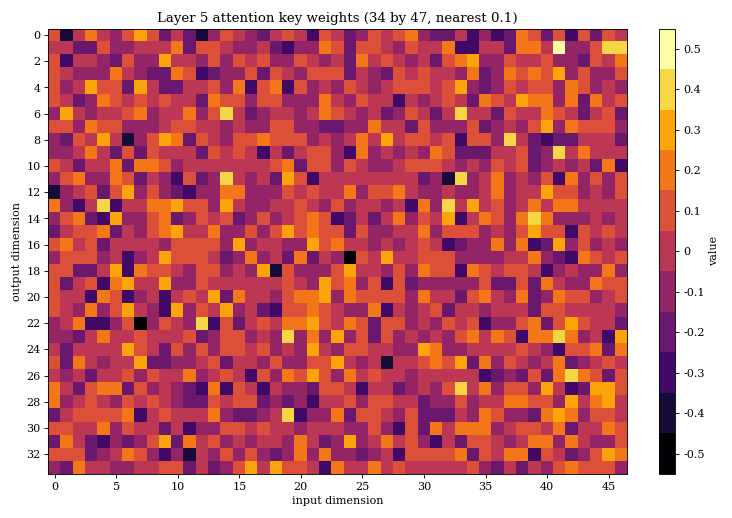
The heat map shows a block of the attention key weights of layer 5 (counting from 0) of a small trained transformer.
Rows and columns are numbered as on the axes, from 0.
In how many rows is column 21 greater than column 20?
16
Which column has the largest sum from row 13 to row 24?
21
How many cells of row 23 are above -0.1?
30
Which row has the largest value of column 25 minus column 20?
29
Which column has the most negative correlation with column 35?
43
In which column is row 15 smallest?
42
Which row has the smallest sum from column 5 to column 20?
27
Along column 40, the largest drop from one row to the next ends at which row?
8
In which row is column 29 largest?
0
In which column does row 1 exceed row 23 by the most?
45
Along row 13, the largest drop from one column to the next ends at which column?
5
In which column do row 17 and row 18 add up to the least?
6
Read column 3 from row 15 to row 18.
0.1 0.1 0.1 -0.2
